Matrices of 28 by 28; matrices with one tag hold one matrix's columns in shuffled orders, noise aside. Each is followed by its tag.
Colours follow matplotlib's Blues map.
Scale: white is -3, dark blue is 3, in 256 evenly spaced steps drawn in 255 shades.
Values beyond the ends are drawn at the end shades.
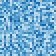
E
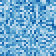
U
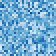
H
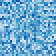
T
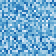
T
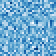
H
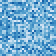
T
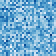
E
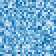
H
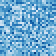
U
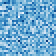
U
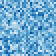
H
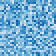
U
